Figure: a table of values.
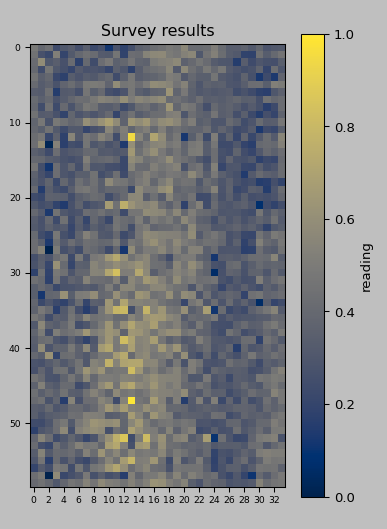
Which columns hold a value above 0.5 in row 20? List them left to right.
13, 14, 18
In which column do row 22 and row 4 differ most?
30
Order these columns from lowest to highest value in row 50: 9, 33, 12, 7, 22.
22, 12, 33, 7, 9
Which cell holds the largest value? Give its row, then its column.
47, 13
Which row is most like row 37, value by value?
45
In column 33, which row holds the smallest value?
18
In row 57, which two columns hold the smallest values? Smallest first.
2, 29
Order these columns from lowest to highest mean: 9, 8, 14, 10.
8, 9, 10, 14
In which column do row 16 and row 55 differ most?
12
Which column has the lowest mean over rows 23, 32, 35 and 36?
3
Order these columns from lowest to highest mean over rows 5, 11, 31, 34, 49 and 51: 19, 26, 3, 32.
26, 3, 32, 19
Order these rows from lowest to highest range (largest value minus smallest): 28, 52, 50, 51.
50, 51, 28, 52
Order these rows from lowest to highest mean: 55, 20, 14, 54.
20, 14, 55, 54
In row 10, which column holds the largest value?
10
